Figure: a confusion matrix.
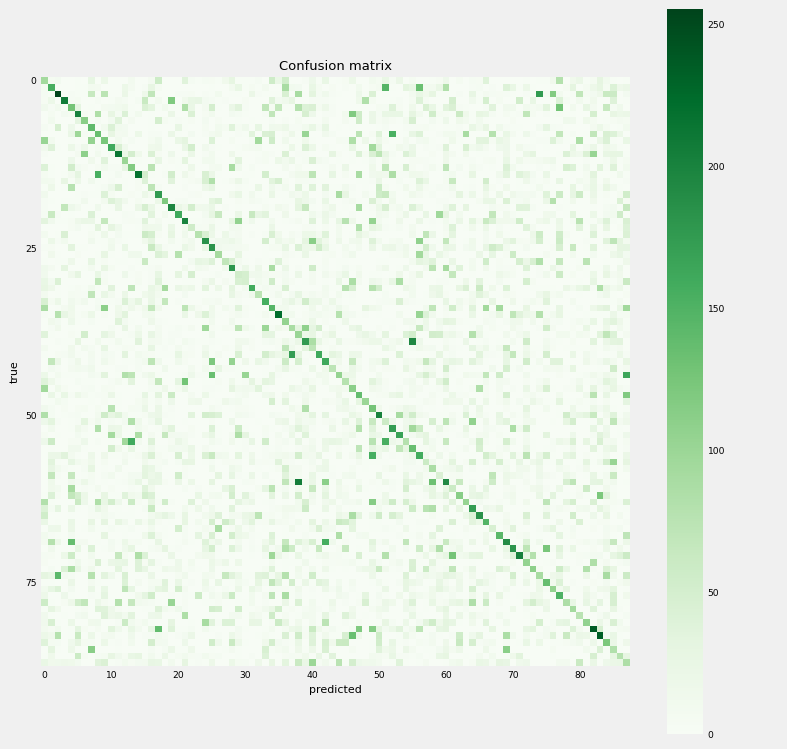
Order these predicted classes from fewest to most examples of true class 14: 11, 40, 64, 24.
11, 64, 24, 40
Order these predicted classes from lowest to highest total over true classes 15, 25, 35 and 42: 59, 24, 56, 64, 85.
59, 85, 64, 24, 56
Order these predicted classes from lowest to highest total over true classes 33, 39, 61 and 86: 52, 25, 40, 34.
25, 52, 34, 40
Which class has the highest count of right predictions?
2
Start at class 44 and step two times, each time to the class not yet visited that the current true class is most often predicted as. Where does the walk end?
40
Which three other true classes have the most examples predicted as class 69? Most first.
85, 83, 40
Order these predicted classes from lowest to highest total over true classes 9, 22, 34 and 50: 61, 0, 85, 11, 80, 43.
43, 85, 11, 61, 80, 0
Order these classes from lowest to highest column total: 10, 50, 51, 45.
45, 10, 51, 50
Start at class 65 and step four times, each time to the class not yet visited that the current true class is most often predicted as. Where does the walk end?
36
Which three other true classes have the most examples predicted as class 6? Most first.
11, 78, 38
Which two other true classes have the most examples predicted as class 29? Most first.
21, 53
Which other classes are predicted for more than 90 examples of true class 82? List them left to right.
17, 47, 49
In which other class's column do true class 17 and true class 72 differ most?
44
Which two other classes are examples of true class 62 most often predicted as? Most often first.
83, 4
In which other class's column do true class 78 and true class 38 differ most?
19
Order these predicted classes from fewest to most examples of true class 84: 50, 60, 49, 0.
49, 60, 0, 50
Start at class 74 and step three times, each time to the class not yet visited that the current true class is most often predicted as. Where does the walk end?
12
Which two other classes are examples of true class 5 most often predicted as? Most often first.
46, 8
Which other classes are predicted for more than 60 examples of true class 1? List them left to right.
36, 51, 56, 60
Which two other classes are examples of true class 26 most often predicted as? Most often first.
56, 20
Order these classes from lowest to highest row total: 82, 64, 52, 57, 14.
57, 64, 52, 14, 82
